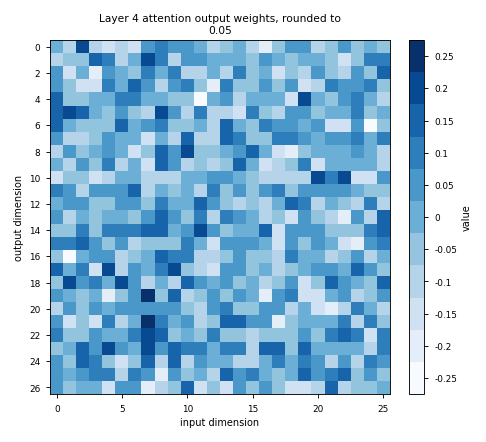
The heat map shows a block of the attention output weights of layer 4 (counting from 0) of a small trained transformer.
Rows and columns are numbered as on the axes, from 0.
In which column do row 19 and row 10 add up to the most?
22
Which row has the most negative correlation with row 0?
11
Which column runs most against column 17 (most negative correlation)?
15
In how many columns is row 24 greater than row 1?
8
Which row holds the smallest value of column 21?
20
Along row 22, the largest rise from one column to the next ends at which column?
25
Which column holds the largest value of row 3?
6
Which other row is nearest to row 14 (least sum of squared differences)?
1
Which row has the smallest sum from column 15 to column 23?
13
